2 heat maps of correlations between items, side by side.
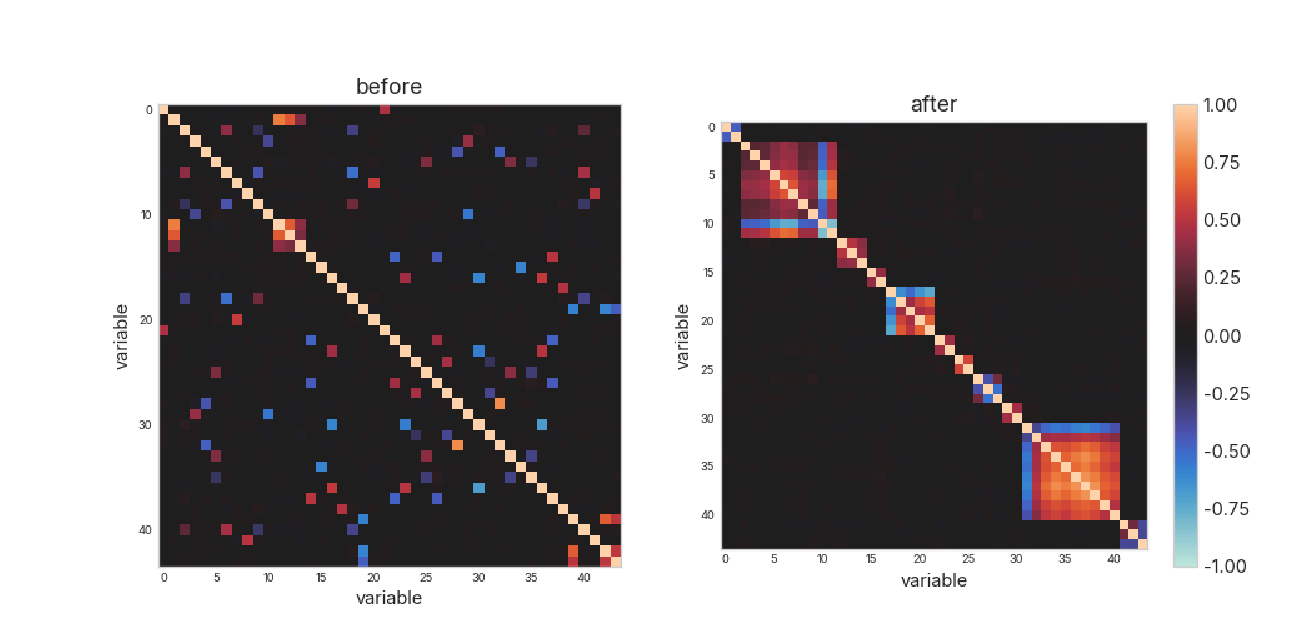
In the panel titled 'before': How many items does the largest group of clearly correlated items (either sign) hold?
5
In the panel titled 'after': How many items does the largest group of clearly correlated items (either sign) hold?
10
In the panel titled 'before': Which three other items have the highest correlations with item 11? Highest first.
1, 12, 13
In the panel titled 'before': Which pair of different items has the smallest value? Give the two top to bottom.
30, 36
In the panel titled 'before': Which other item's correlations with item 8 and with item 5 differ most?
41
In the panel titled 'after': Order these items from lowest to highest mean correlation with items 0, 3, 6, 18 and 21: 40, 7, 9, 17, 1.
17, 1, 40, 9, 7
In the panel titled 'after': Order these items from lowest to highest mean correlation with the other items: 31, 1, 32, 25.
31, 1, 25, 32
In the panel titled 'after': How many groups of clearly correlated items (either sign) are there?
11
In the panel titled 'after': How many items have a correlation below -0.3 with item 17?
4
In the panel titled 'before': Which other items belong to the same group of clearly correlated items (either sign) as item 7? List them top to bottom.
20
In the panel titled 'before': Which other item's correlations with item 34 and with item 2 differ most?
15
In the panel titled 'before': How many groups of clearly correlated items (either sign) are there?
14
